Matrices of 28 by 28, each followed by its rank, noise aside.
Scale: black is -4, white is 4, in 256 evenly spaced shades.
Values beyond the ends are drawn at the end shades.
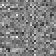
seven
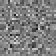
five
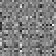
five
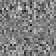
five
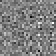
five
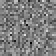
eight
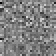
five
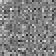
five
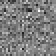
eight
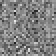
five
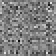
six
